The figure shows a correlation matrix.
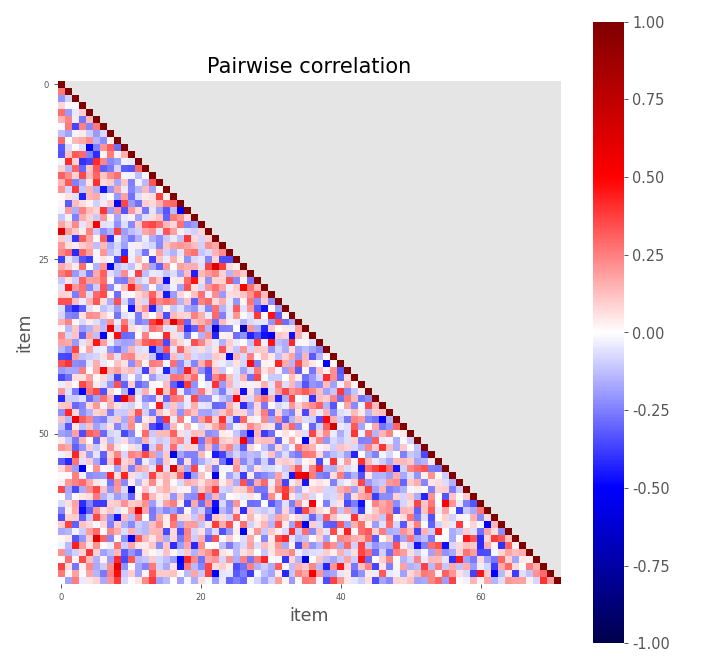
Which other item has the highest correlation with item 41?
6
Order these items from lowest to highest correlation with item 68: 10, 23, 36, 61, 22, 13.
61, 23, 36, 13, 22, 10
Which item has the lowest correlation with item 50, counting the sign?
27
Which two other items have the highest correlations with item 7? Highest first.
35, 56
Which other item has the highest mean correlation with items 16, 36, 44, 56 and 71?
34
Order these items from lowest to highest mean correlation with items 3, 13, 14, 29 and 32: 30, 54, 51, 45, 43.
54, 45, 51, 43, 30
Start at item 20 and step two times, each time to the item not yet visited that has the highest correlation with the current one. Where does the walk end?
65
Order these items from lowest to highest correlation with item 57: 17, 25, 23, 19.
25, 17, 23, 19
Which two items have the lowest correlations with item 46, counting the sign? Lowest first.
48, 26
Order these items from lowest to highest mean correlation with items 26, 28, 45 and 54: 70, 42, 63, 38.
70, 63, 38, 42
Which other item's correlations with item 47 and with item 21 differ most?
0
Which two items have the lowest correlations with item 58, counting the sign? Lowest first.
10, 2
